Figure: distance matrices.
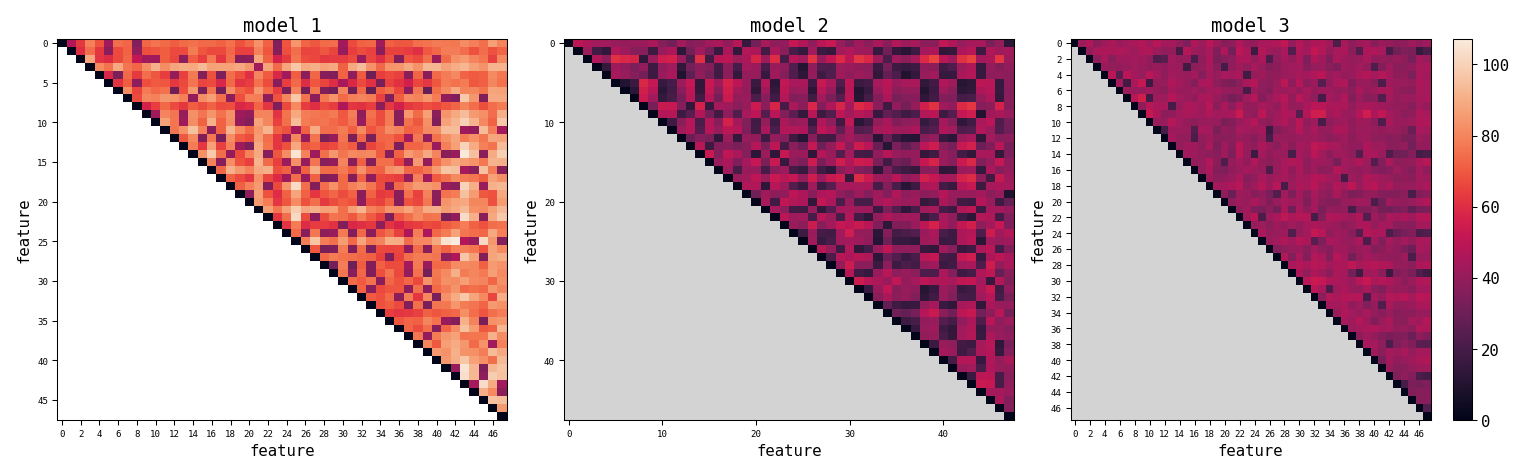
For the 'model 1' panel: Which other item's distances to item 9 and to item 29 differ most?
39
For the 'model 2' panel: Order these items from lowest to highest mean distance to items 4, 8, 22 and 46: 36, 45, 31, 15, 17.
36, 31, 15, 45, 17
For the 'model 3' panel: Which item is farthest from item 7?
9
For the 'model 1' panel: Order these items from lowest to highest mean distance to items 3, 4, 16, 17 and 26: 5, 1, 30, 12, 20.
12, 5, 1, 20, 30
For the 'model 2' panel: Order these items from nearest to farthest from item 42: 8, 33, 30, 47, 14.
14, 47, 33, 30, 8
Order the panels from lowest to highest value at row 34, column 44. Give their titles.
model 2, model 3, model 1
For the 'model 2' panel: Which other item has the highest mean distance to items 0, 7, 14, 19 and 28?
2
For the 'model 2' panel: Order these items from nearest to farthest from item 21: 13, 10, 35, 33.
33, 35, 13, 10
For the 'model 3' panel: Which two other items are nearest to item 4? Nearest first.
23, 6
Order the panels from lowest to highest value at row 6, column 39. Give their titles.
model 2, model 1, model 3
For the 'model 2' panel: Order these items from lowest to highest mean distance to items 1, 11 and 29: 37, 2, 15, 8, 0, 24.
37, 24, 0, 15, 8, 2
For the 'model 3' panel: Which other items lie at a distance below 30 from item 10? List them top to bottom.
5, 7, 33, 41
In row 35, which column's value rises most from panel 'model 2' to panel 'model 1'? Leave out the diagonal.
25
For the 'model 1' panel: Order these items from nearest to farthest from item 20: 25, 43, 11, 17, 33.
17, 33, 11, 25, 43
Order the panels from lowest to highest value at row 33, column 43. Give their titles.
model 3, model 2, model 1
